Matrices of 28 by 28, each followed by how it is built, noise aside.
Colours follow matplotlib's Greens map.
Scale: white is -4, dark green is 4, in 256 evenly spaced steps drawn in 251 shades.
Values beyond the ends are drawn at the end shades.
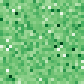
sparse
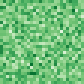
noise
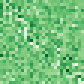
banded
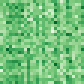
blocks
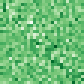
banded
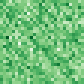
Toeplitz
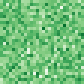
noise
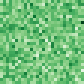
noise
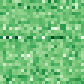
uneven rows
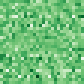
uneven rows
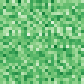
blocks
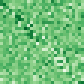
banded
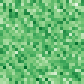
Toeplitz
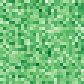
repeating rows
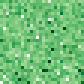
sparse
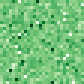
sparse
